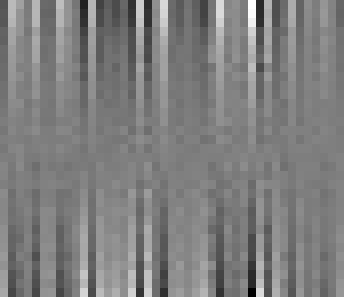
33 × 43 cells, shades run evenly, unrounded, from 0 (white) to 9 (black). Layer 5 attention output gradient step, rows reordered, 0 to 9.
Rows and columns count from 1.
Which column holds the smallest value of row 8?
32
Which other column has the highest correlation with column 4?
36
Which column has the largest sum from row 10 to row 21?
11
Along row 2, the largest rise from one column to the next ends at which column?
33
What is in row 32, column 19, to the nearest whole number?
2
